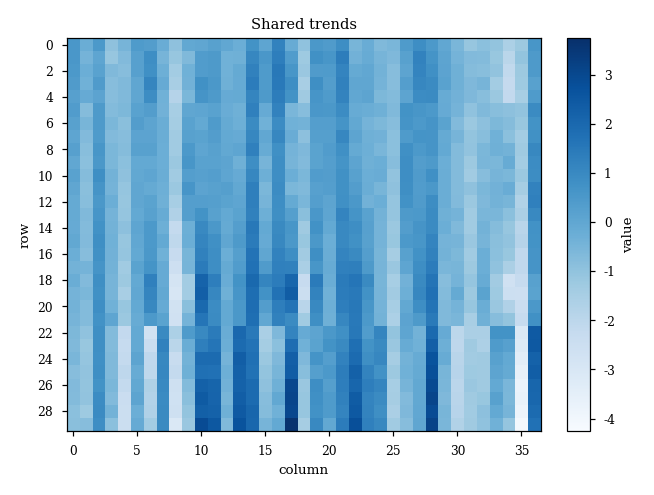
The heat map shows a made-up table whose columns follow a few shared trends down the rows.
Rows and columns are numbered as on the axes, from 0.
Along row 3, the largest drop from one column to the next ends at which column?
18
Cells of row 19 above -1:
28
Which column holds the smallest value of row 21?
8
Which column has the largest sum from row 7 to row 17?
14
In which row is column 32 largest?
19
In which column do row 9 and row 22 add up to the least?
35
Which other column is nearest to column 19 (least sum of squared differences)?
2
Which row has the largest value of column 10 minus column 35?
29
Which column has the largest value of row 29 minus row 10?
17
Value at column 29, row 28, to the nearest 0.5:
-0.5
